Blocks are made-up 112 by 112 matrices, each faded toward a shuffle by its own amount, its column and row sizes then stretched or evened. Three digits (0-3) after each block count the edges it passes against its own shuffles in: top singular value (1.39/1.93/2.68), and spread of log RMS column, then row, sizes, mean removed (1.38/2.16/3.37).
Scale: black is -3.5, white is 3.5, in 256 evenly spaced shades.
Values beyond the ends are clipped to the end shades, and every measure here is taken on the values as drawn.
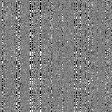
3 3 0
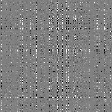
3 3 2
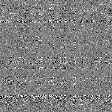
0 2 3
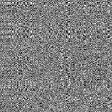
3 2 2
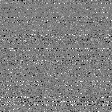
1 0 3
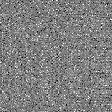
2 0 0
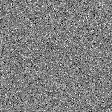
0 0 0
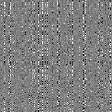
3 3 1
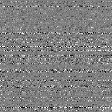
3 1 3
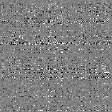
1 2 3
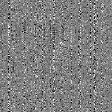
2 3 0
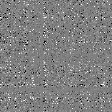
0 2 2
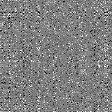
2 2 1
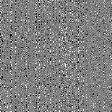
2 3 1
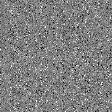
0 2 0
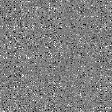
1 2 2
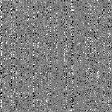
2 3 1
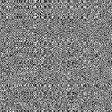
3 2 2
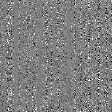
1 3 1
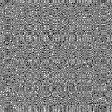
3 1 0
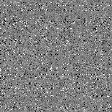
0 1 2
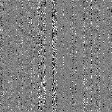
1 3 0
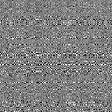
3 0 3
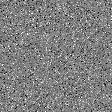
0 0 0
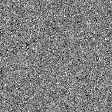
0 1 0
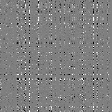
3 3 2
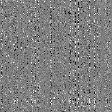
1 3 1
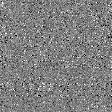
1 1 2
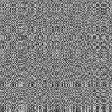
3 2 2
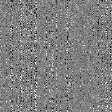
1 3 1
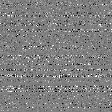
2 0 3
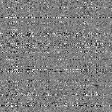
1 2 3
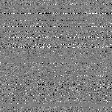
1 1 3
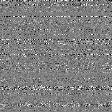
2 1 3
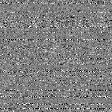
2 0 3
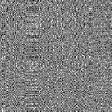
3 2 0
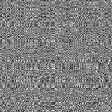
3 0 2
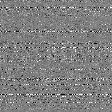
2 0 3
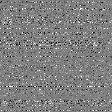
1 1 3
